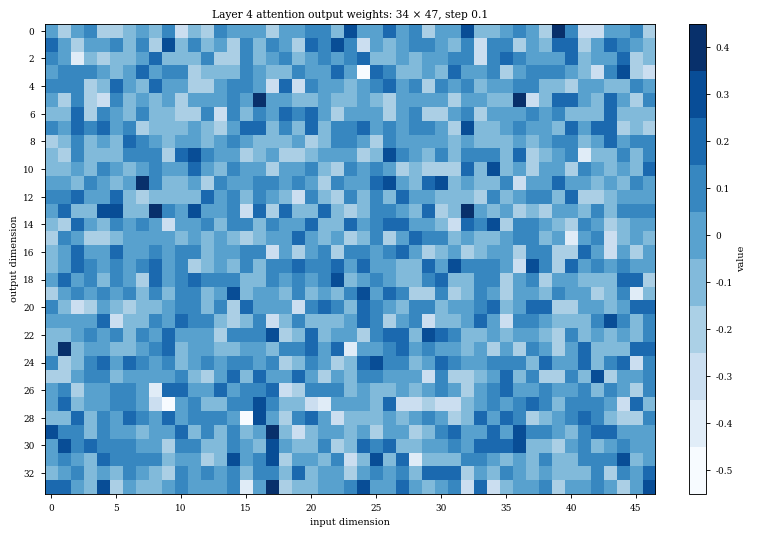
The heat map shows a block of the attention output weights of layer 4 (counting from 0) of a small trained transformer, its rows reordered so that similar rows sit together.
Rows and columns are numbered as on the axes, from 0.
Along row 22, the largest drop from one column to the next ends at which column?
18
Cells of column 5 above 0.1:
4
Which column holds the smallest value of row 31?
28
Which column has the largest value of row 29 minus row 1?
36
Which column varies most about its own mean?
17
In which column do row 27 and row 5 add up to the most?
16
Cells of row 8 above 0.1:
2
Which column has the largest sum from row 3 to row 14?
32
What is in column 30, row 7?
0
